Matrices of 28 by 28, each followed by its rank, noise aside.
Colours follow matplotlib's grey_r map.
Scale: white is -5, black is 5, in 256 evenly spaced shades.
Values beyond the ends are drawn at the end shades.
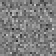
six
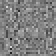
four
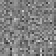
six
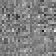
five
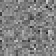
five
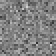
six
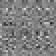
four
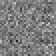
six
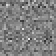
six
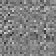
six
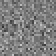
five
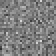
seven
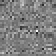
five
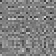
four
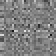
three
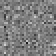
five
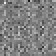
five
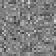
six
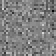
seven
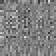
four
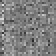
five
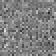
five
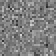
six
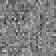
seven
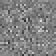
six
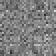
four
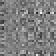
three
